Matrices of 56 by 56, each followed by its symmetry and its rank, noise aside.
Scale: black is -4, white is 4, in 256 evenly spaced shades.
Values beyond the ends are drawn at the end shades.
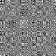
symmetric, rank four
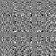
antisymmetric, rank four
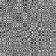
symmetric, rank four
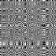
no symmetry, rank two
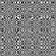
no symmetry, rank two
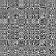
symmetric, rank four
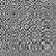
symmetric, rank four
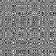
no symmetry, rank three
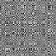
antisymmetric, rank four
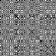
symmetric, rank three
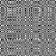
no symmetry, rank two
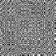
symmetric, rank four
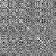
symmetric, rank four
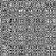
antisymmetric, rank four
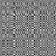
no symmetry, rank two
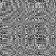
no symmetry, rank four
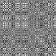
symmetric, rank three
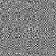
no symmetry, rank four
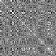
symmetric, rank four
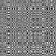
antisymmetric, rank two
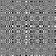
no symmetry, rank two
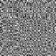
antisymmetric, rank four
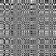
no symmetry, rank two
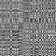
no symmetry, rank three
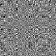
no symmetry, rank four
